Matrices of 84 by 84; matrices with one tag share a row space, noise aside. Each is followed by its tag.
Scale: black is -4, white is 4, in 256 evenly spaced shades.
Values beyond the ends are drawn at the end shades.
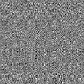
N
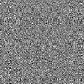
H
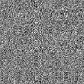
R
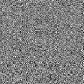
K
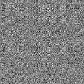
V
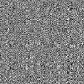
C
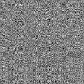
V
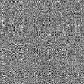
V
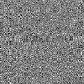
H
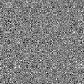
H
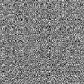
V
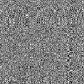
C
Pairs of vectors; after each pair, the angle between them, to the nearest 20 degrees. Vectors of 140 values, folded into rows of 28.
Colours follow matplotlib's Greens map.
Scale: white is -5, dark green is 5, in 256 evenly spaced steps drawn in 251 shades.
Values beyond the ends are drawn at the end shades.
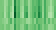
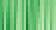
80 degrees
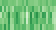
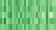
100 degrees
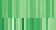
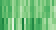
20 degrees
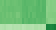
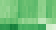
140 degrees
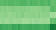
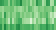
60 degrees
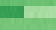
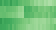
100 degrees
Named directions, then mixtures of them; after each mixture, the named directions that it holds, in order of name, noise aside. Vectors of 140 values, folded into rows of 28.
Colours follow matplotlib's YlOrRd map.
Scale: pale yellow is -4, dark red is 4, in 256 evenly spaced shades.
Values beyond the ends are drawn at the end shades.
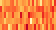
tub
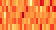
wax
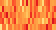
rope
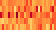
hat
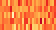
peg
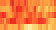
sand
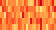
tub, wax.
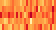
hat, rope, tub.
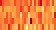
tub.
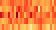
hat, sand.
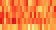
rope, sand, wax.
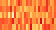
hat, peg.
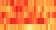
sand.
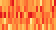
hat, sand, tub.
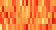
rope.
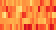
sand, wax.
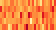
tub.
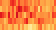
hat, sand.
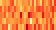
tub.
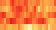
sand.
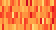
hat, peg, rope.
